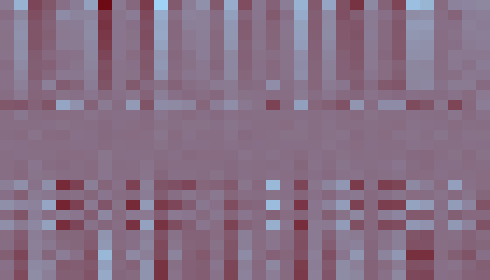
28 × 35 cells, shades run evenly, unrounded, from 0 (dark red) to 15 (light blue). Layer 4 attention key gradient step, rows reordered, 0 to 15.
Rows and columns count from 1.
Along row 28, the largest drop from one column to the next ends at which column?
12
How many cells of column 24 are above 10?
1
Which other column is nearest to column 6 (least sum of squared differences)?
14
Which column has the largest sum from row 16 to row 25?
20
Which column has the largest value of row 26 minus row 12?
8
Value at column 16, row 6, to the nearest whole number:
7
